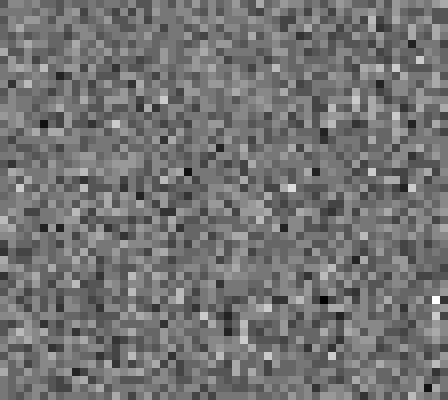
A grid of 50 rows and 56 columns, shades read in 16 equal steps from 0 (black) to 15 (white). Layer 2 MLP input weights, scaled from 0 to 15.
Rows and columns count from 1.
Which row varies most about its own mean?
38
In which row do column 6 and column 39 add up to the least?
29
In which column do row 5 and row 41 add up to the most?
55
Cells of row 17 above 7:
19
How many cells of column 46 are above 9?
3
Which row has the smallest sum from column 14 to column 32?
24
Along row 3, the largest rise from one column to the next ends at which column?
47
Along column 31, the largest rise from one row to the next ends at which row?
23
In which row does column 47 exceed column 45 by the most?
22
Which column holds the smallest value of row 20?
52
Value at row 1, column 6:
6
